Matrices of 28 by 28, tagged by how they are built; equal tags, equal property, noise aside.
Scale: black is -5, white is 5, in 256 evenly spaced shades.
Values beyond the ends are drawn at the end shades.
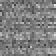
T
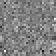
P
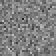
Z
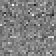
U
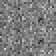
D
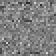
U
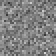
D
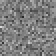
Z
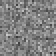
D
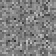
D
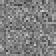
D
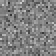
Z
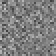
D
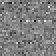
U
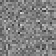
P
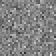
D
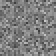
D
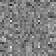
P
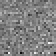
U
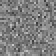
Z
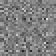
P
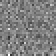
P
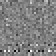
U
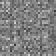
T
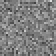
Z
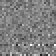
U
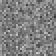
D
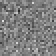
Z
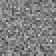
Z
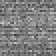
T
